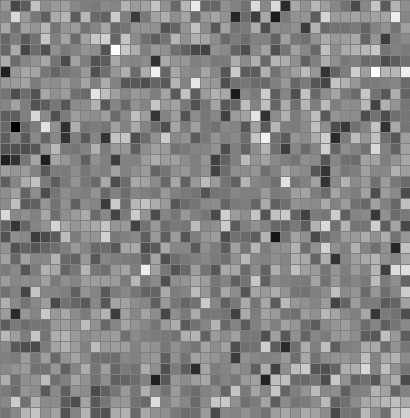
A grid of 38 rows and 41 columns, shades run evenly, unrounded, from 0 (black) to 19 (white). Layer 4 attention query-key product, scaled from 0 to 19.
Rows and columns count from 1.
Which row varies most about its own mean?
7
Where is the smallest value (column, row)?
2, 12
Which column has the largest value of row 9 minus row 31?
27
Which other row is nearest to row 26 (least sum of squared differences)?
3
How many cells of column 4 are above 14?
6
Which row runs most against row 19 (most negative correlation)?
35
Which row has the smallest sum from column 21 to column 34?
22
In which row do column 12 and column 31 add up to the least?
20
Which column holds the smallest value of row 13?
34
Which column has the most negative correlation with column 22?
28
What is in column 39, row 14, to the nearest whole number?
10
